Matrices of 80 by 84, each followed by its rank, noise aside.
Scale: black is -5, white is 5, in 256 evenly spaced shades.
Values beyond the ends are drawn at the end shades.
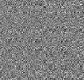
eight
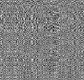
six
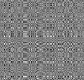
three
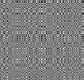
two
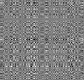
three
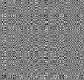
three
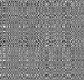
three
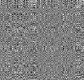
six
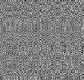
six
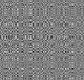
three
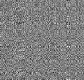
eight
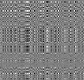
two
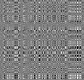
two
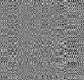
four
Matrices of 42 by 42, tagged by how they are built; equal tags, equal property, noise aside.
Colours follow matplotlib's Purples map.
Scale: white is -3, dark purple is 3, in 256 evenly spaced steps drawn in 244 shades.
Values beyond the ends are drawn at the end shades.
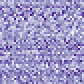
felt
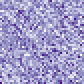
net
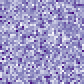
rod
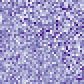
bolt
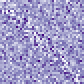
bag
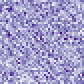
net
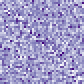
bag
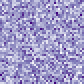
felt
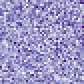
rod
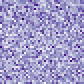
felt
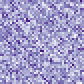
net
